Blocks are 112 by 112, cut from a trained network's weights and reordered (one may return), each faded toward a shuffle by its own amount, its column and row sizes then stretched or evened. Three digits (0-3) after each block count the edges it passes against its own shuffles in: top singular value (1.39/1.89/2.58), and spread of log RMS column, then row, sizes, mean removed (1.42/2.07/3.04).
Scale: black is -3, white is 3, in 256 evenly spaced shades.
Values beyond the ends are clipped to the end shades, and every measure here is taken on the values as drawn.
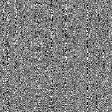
2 3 0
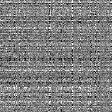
3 3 2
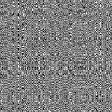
3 3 1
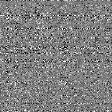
0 2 3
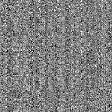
2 2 0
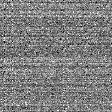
2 1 0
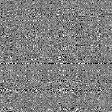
2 2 3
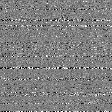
1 0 3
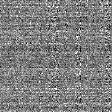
2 3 1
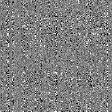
0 3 2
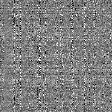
1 3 0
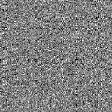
2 2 2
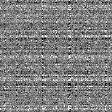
3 3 2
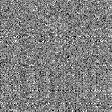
2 0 1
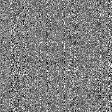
0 3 1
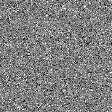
0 1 1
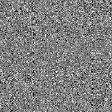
1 2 2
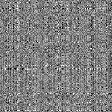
3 2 2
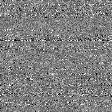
0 0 3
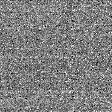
0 1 0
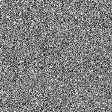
0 0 2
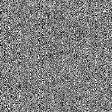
0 3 0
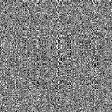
2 2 1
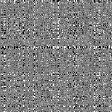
2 3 3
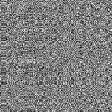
3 0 1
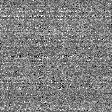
1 1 2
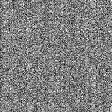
2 0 0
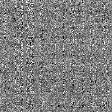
0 3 1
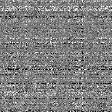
2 2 3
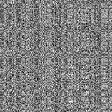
3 1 0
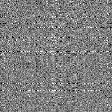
2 1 2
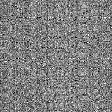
2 0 1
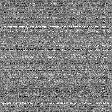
2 1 3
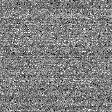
1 1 1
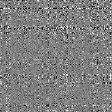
1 3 3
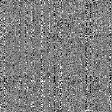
1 3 2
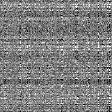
3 3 1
